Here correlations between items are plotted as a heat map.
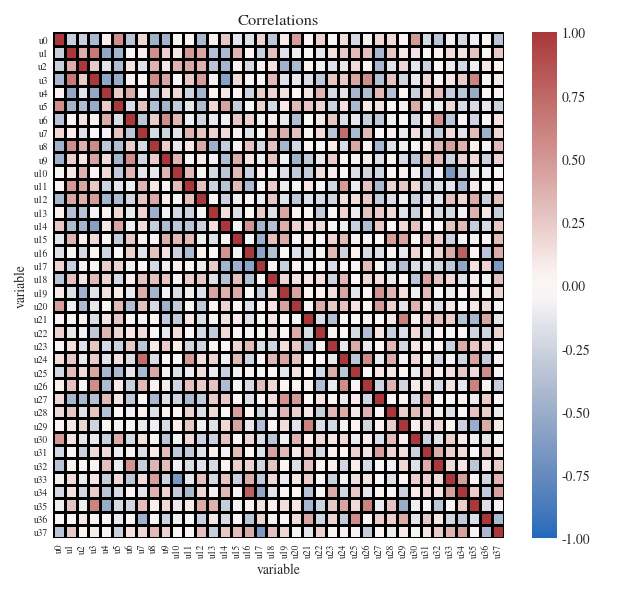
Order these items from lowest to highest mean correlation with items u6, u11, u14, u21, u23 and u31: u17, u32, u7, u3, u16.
u17, u7, u3, u16, u32
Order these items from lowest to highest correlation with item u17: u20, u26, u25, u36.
u25, u20, u36, u26
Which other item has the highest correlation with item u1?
u3
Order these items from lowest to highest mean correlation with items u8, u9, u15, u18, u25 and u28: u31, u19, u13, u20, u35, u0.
u0, u13, u20, u19, u35, u31
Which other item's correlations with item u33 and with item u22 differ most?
u10
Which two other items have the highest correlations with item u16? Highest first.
u34, u14
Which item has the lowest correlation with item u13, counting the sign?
u8
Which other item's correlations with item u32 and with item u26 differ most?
u35
